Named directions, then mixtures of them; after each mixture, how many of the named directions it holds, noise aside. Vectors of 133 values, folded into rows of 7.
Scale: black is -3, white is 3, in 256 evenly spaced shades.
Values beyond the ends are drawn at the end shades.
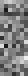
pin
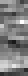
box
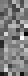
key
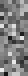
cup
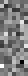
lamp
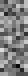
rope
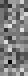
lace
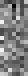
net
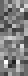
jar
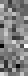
four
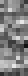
one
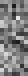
four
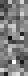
two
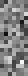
one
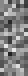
one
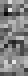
four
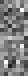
one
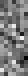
one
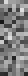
three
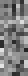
four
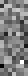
one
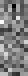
two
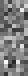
one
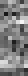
two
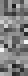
three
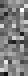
four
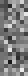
one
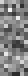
three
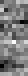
two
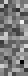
two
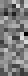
three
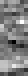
one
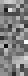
one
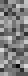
one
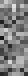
two
